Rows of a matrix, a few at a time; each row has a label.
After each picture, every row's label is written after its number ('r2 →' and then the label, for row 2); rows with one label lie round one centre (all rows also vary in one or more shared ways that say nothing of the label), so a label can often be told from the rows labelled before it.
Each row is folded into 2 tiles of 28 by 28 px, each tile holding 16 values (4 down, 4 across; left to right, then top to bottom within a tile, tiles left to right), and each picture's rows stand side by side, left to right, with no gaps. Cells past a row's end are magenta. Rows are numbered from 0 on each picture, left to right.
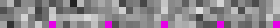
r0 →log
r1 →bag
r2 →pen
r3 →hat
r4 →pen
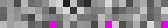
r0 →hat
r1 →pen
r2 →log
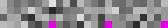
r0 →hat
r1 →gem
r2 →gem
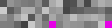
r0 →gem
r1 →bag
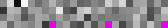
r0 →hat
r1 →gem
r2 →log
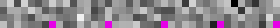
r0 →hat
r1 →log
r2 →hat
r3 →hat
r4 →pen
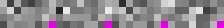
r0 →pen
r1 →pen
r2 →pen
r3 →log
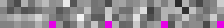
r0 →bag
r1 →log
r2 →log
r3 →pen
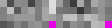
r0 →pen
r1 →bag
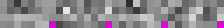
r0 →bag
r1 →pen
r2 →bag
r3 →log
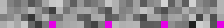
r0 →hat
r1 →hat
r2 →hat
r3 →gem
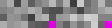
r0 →hat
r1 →bag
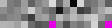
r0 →hat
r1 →bag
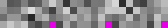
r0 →hat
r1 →pen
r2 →pen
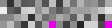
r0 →gem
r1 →gem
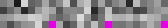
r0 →bag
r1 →log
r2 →bag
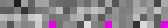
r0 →bag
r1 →gem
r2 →gem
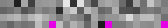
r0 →bag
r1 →hat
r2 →bag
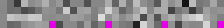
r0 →bag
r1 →pen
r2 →gem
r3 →bag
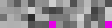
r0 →hat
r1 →log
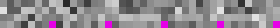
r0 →gem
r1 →pen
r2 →bag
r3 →pen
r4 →bag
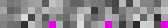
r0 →gem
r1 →log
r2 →gem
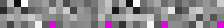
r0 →bag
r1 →pen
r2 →bag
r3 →gem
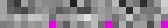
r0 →bag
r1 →bag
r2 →pen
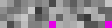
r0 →log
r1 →hat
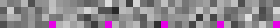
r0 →pen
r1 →hat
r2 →hat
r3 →gem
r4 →log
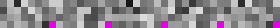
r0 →hat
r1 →log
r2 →bag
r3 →log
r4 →hat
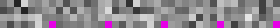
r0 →bag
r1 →pen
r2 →bag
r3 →gem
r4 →log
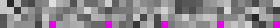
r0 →pen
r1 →hat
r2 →gem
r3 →bag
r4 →hat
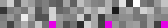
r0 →log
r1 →gem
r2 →hat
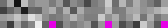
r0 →bag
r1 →pen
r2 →gem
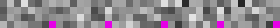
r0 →hat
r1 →log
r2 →hat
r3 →log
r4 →hat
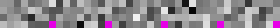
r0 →hat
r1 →gem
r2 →log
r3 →bag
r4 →log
